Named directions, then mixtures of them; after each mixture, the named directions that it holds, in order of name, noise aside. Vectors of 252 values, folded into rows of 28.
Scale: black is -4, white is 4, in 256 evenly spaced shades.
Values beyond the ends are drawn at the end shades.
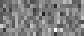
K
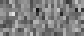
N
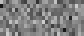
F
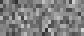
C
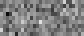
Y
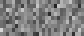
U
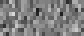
N.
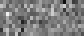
Y.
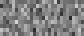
F, N, U.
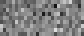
K, U.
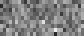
F, K.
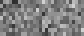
C.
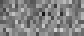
K, N, U.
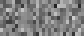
U.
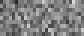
C.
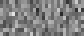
N.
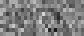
C, K, Y.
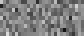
F.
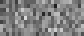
C, K, U.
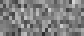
C.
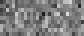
C, K, U.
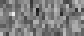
N.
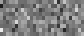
F, U, Y.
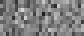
C, K, U.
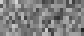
C.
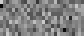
F.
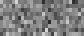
C, N.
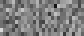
U.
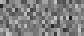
F.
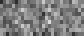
C, N, U.
